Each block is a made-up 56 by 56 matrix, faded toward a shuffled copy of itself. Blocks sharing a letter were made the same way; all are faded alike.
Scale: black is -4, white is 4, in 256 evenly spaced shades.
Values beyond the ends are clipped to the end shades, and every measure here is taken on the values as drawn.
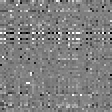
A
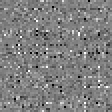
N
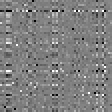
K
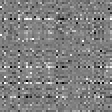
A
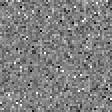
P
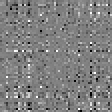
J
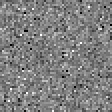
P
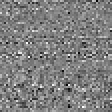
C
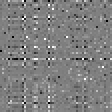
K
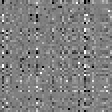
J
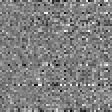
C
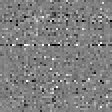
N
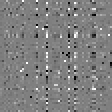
K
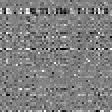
A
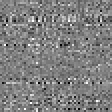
C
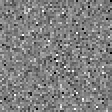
P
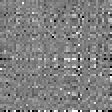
A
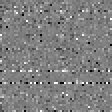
N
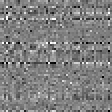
A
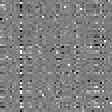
J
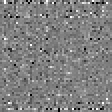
N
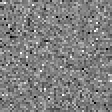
P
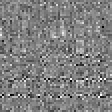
C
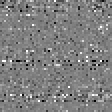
N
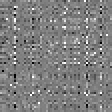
J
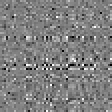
A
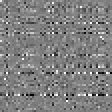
A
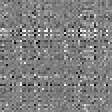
A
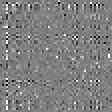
J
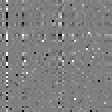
K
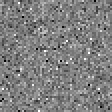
P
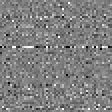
C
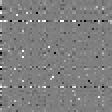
K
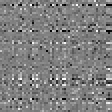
A
